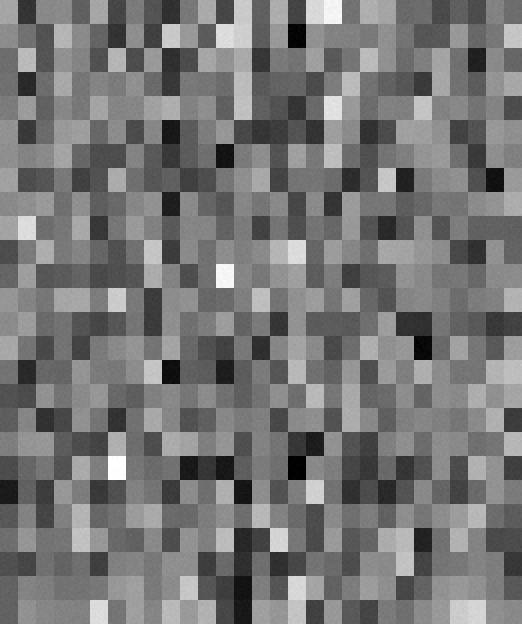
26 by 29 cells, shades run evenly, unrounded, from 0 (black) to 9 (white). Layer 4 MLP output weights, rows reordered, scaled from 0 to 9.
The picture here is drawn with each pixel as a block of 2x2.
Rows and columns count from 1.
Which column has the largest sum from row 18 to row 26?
27
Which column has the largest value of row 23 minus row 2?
17
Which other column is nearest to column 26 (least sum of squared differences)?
8
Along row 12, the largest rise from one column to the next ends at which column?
13
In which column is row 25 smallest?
14
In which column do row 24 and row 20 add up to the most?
7
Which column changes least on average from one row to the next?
25
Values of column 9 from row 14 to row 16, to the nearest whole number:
2 4 7
